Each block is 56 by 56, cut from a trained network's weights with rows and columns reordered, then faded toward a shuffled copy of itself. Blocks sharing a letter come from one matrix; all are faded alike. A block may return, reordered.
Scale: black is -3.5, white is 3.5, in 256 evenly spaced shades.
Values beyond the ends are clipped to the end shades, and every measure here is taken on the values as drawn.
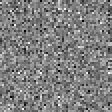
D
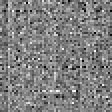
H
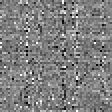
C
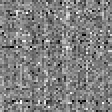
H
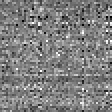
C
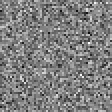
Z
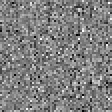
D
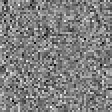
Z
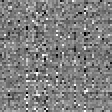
C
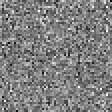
D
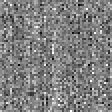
H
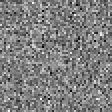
Z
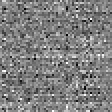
C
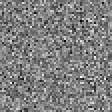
D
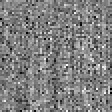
H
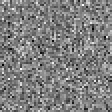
D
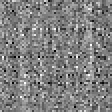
H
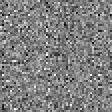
D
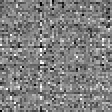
C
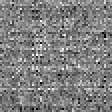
C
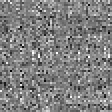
C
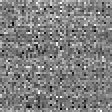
C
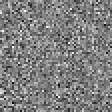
D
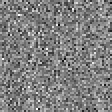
Z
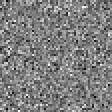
D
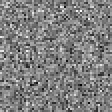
Z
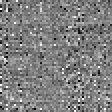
C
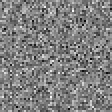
Z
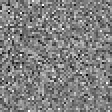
D
